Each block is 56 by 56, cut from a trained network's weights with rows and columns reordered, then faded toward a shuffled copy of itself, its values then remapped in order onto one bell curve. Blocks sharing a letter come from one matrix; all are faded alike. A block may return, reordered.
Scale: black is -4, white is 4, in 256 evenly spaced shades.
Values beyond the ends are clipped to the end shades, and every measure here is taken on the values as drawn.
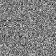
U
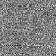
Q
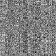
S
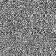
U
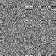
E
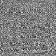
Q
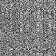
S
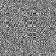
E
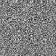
U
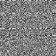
E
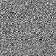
U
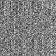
S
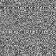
E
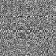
E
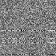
E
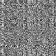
S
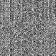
S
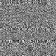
Q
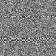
E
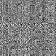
S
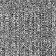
S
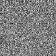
U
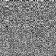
E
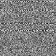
E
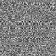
Q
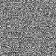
Q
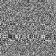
E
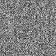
U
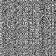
S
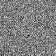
U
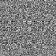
Q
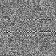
E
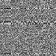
E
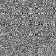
E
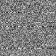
E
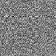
E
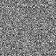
U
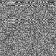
E
